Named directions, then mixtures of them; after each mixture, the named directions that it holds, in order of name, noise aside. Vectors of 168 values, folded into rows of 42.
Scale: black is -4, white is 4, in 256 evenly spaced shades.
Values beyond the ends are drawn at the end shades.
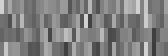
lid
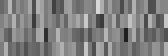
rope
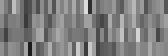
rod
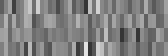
rod, rope.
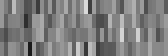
rod.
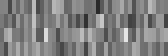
rope.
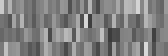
lid.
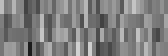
lid, rod.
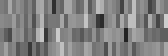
rod, rope.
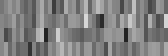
rod, rope.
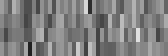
rod.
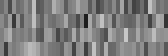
lid, rope.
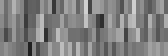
rod, rope.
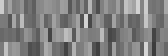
lid.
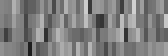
rod, rope.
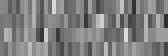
rod, rope.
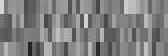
lid, rod.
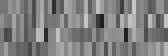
rod, rope.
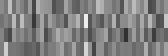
lid, rope.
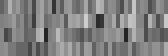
rod, rope.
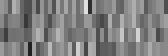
rod.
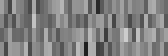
rod, rope.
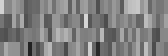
lid, rod.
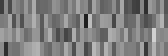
lid, rope.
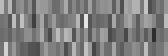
lid, rope.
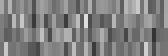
lid, rope.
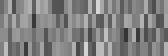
rod, rope.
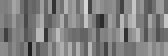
rod, rope.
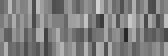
rope.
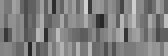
rod, rope.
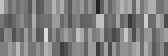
lid, rope.
